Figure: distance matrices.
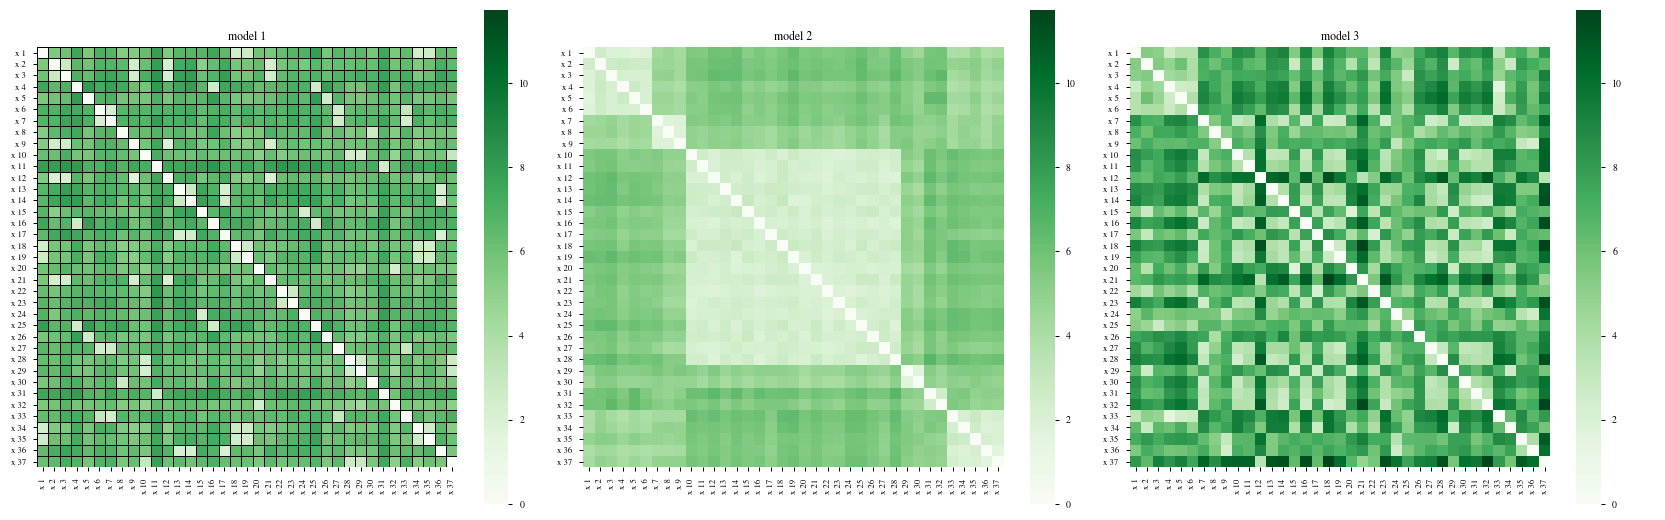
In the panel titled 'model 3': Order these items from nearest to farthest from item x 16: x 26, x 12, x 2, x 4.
x 2, x 26, x 4, x 12
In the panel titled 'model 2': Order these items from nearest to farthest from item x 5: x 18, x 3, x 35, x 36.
x 3, x 36, x 35, x 18
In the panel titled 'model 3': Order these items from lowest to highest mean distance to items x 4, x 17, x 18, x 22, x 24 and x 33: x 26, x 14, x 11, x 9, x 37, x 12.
x 9, x 11, x 14, x 12, x 26, x 37
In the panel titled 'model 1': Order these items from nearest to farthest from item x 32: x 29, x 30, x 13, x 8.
x 29, x 8, x 30, x 13
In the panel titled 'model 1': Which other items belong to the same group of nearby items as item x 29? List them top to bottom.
x 10, x 28, x 37
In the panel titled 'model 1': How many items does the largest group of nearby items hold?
5
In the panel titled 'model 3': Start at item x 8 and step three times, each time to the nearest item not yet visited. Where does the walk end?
x 20
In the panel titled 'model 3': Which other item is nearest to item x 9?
x 36
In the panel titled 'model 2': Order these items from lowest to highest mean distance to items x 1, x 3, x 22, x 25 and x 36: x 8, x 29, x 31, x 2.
x 2, x 8, x 29, x 31
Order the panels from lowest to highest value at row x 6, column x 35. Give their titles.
model 2, model 1, model 3
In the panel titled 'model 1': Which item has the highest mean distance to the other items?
x 11
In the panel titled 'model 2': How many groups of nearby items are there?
6
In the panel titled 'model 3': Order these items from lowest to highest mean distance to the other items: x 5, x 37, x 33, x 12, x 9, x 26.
x 9, x 33, x 5, x 26, x 12, x 37
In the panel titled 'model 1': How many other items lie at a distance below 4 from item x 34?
4
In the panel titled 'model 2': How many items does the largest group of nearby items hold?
19
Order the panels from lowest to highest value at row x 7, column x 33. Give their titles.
model 1, model 2, model 3
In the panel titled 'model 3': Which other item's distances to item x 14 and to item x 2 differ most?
x 34
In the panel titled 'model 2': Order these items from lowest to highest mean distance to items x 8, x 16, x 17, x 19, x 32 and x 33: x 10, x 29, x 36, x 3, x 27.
x 27, x 10, x 36, x 29, x 3
